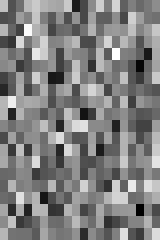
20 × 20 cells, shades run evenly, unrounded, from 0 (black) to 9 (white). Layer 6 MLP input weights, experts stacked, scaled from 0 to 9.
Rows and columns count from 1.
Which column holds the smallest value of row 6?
18
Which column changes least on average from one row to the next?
19
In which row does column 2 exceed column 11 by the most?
9
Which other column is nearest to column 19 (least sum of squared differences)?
17
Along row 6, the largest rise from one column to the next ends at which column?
13
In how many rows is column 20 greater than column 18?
16
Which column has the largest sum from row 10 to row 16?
20
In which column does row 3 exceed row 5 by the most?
4
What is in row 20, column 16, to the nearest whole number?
8
